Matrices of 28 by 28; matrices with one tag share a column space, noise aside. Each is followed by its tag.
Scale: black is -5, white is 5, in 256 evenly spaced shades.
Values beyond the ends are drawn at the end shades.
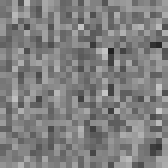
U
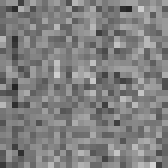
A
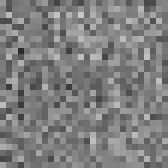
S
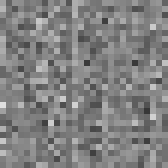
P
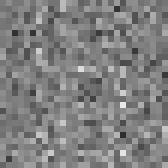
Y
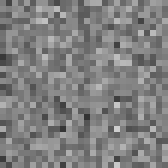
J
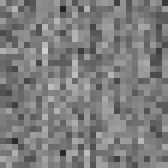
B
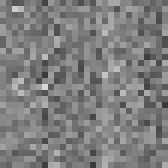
A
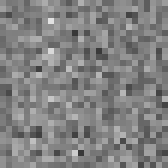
Y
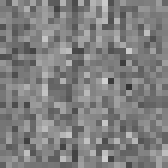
B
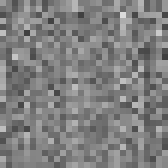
S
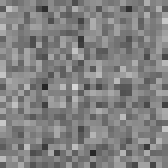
A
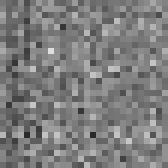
Y
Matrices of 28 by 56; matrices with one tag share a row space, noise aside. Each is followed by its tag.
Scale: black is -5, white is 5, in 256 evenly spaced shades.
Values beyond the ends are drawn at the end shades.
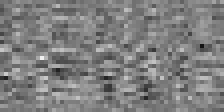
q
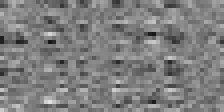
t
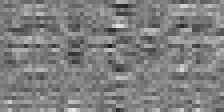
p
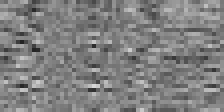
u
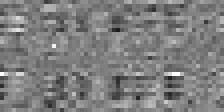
t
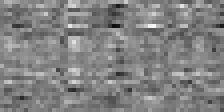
p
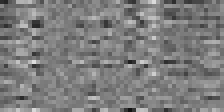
u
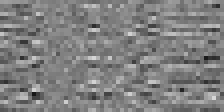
u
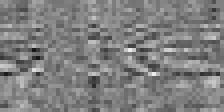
u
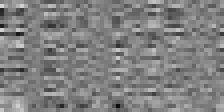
t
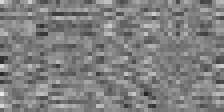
q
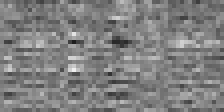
p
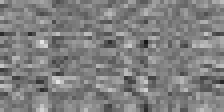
q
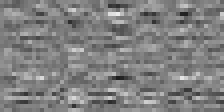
p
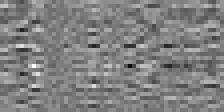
u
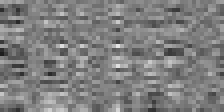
t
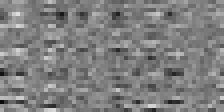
t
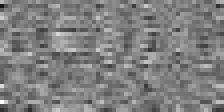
q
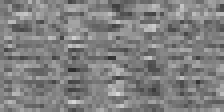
p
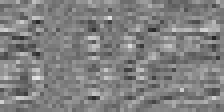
u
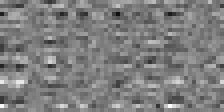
t
